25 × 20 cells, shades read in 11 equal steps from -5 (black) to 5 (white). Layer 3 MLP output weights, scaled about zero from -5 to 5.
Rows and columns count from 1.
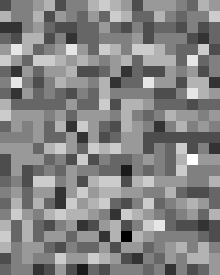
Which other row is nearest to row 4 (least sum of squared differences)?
3
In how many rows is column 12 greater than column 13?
7
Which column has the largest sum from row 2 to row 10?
10
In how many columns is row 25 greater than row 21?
7
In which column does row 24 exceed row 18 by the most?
6
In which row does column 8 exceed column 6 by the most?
18
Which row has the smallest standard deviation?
11
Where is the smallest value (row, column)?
22, 12
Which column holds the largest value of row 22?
1
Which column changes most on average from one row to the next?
8
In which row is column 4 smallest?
25
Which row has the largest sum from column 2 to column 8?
20
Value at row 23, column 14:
-1
